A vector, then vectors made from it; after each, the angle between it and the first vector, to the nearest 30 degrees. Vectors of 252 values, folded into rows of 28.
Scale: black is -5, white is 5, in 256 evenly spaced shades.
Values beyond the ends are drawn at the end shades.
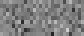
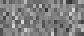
150 degrees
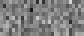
60 degrees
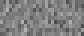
120 degrees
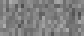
60 degrees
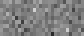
30 degrees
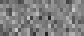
120 degrees
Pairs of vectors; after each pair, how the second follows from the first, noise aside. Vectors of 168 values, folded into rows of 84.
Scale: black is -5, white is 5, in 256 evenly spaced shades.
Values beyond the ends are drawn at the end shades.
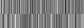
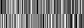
wrapped around, negated, scaled up.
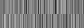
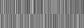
wrapped around, negated, shrunk.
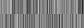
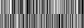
scaled up.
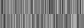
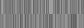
negated, shrunk.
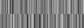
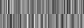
negated.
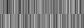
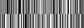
scaled up.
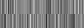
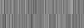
wrapped around, negated, shrunk.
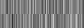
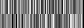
scaled up.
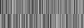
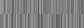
negated, shrunk.
